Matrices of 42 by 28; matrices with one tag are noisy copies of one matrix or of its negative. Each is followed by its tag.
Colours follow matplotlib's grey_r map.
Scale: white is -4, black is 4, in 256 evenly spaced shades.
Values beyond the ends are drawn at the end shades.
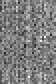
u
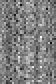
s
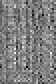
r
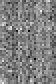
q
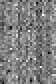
q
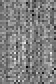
r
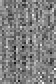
r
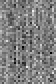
r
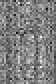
s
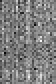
u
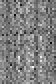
s
